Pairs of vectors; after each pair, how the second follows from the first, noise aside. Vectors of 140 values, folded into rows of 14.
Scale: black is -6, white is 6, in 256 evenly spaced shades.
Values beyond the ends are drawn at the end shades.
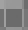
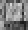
reversed, negated, scaled up.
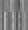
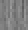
reversed, negated, shrunk.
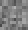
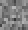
copied.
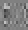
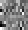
wrapped around, negated, scaled up.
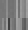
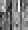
reversed, negated, scaled up.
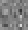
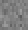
negated, shrunk.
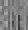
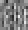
wrapped around, negated, scaled up.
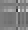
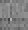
reversed, negated, shrunk.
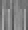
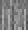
copied.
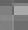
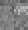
partly zeroed.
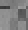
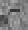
wrapped around.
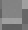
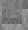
negated, shrunk.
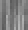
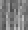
copied.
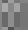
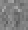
partly zeroed.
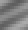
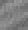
negated, shrunk.
